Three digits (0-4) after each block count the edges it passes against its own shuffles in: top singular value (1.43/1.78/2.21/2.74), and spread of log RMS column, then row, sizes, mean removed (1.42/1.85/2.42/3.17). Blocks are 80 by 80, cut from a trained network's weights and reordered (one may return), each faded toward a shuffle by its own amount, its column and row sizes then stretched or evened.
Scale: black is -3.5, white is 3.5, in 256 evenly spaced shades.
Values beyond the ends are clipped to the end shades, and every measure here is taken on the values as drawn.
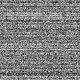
3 0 2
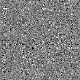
1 2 1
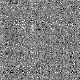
0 1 2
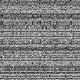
4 0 2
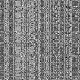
4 1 1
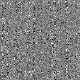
0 3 1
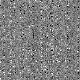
0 3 2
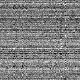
4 1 3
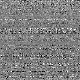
1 1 4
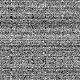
3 2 1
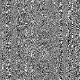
1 4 0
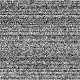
3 0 1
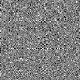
3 2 2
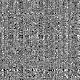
2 1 2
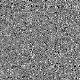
1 1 2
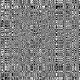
4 4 2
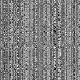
4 4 0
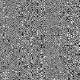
0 4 1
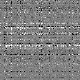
3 3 4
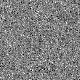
0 0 1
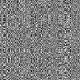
3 4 0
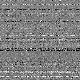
3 1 4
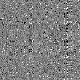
2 2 0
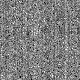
1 0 0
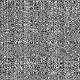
2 0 3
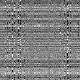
4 4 1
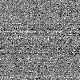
1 0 2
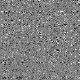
0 2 3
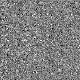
0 1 2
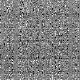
1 4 0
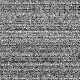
3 0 2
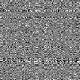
3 1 4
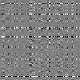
4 2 4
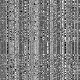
4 4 0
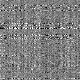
2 0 4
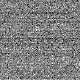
1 2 0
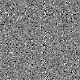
1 2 1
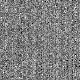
1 2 1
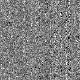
0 3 1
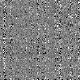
0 4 2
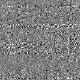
1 2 4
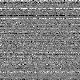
3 0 4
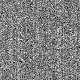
1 0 0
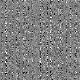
0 4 1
